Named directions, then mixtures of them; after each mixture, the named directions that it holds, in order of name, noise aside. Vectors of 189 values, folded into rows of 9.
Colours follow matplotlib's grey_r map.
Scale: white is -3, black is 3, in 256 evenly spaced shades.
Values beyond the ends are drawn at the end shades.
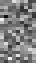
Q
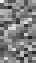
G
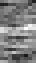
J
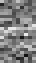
G, J, Q.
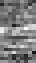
J.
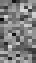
Q.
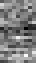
G, J, Q.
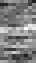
J.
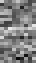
G, J, Q.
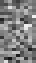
G, J, Q.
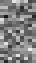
Q.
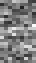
G, J, Q.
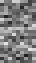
G, J, Q.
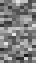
G, J, Q.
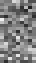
Q.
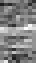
J.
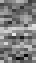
G, J, Q.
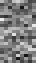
G, J, Q.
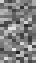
G, Q.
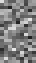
G.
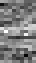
G, J.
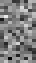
Q.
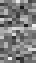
G, J, Q.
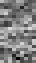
G, J, Q.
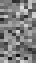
Q.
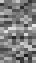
G, J, Q.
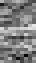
G, J, Q.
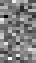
Q.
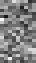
Q.
